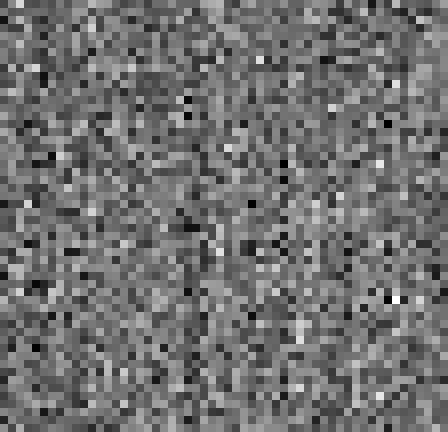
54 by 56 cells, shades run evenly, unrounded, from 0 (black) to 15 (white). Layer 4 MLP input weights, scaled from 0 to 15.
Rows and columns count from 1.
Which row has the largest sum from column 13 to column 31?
9
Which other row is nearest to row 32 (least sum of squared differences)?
50
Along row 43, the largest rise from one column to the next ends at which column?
38
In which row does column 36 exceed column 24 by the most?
29
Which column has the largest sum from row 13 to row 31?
30
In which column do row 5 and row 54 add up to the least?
49
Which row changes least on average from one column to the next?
14
